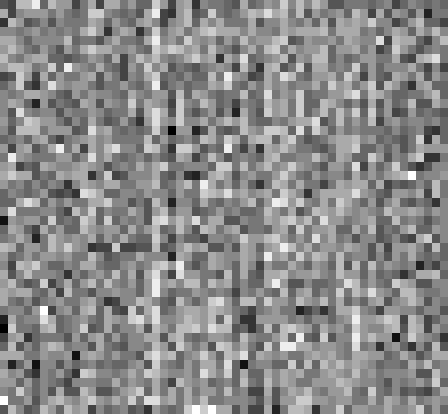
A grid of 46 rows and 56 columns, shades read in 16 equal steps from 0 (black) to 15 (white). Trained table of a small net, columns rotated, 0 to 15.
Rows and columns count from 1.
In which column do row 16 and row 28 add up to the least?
54
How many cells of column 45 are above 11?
11
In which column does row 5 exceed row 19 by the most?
48
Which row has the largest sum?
45
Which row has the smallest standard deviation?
43
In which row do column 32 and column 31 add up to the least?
36
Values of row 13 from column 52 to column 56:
9 6 7 6 5
